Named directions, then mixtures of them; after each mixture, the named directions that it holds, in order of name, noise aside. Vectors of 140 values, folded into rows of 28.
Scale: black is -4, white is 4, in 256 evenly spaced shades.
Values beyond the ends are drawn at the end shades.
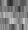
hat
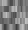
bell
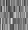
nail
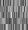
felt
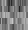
bell, hat, nail.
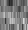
hat.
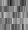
bell, felt, hat.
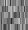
bell, felt, nail.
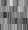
bell, hat.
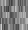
bell, nail.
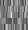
felt.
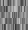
bell, felt.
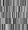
felt, nail.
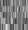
bell, felt, nail.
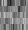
bell, felt, hat.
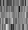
felt, hat, nail.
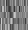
nail.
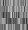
felt, hat.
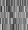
bell, nail.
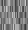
bell, felt, nail.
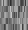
bell, felt, hat.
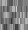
bell.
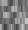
bell.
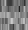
hat, nail.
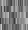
bell, nail.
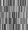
bell, felt, nail.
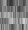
hat.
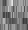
bell, felt, hat.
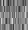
felt, hat, nail.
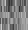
bell, hat, nail.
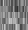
bell, felt, hat.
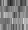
bell, felt, hat.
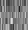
felt, hat, nail.
